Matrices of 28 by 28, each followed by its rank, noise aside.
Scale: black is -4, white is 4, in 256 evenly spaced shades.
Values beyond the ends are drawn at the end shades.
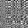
three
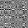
three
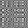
two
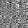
four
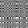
one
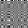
one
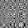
three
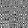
three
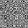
four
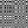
one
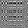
one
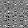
three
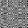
three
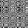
two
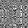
three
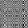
two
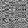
four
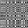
one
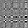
one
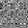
three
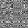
four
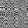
three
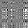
two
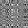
two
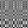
one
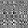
two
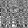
three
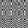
one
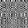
two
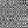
three
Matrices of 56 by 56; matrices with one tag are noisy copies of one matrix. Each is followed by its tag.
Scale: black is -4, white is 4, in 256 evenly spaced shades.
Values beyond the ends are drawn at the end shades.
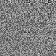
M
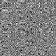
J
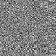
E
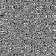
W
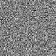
E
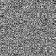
W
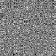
W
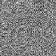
J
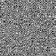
W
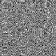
J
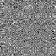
W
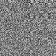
M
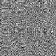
J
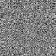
W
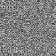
W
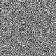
J
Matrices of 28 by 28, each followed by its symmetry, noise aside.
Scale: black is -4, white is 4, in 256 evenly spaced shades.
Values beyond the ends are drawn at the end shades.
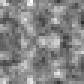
mirrored top to bottom.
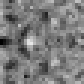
mirrored top to bottom.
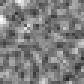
symmetric.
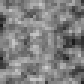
mirrored top to bottom.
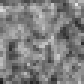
no symmetry.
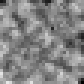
symmetric across the other diagonal.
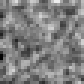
antisymmetric.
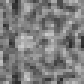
mirrored top to bottom.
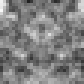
mirrored left to right.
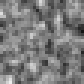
no symmetry.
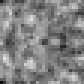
mirrored top to bottom.
